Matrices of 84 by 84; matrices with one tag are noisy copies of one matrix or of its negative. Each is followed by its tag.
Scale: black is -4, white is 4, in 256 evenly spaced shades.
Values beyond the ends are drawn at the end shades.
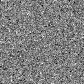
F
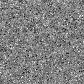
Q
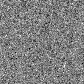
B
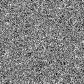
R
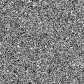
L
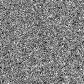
R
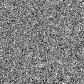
R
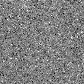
B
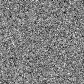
B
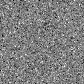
B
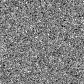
Q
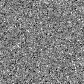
L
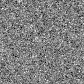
Q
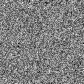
L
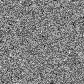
F
